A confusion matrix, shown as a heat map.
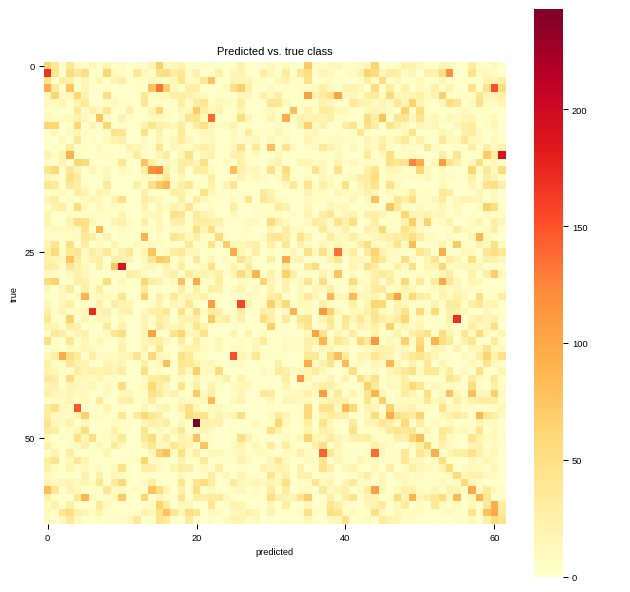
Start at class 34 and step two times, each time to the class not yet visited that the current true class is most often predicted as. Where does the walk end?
30
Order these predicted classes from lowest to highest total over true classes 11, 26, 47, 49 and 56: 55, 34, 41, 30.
34, 55, 41, 30
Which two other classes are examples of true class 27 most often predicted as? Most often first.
10, 9
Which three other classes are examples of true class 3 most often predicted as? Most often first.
60, 15, 0
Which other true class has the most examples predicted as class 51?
21
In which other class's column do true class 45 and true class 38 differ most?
22
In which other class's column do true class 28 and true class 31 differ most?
47
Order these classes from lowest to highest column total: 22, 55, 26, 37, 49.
55, 26, 22, 49, 37
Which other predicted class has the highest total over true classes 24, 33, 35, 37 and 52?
44
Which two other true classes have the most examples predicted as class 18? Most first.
29, 36
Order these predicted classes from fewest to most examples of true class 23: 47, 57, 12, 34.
12, 57, 47, 34
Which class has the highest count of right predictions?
14
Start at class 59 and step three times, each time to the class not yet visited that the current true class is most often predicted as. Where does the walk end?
15
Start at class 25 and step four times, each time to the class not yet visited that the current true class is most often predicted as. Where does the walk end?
7
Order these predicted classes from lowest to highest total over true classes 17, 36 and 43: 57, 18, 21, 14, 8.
8, 57, 21, 18, 14
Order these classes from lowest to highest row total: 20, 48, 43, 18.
20, 18, 43, 48
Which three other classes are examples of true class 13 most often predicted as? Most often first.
49, 53, 50
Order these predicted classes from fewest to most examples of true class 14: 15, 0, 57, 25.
0, 57, 25, 15
